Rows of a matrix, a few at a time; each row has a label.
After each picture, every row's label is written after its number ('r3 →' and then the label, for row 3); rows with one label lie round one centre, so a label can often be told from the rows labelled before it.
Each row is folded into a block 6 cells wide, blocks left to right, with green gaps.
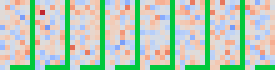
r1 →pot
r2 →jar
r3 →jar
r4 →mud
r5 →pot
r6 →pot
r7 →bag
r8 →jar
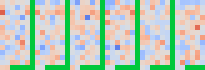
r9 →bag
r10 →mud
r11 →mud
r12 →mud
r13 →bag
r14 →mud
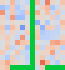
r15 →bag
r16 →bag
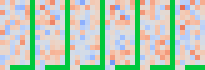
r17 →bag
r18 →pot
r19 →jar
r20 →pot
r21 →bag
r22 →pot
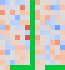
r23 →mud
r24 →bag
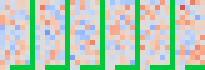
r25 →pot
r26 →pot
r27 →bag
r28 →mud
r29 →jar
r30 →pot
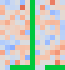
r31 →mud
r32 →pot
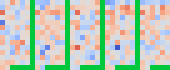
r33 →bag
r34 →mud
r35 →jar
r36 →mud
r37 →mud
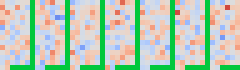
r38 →jar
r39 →pot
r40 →mud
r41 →pot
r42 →mud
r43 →bag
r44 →jar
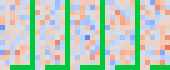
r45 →pot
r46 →bag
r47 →bag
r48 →pot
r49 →jar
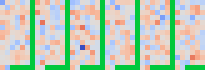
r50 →mud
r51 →bag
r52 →mud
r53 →pot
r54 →pot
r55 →mud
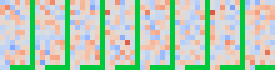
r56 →pot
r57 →pot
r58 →bag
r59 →bag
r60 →jar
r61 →bag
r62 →bag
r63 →mud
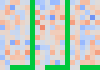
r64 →pot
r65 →mud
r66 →pot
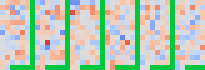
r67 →pot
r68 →mud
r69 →mud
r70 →bag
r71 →jar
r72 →jar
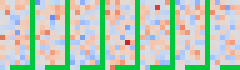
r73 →jar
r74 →mud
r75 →jar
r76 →bag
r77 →jar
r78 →mud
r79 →bag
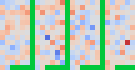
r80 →mud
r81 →jar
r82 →bag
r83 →bag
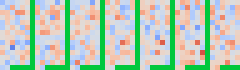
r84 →mud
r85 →mud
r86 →mud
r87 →bag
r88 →bag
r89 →bag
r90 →bag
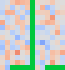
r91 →pot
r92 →pot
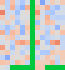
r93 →bag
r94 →bag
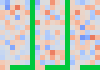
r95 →mud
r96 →pot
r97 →jar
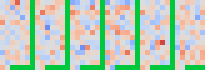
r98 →pot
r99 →jar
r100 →mud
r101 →mud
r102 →bag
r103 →pot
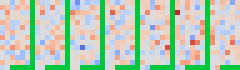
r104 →jar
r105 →jar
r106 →mud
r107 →jar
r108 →jar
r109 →bag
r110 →bag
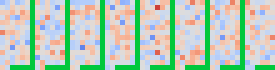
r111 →mud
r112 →bag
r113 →mud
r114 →mud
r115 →jar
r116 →pot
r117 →jar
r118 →jar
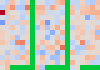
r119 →bag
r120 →jar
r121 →mud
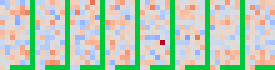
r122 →mud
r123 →pot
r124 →jar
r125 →pot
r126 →bag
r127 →jar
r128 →pot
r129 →pot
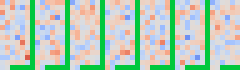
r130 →bag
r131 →pot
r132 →mud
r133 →pot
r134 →bag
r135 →jar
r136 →mud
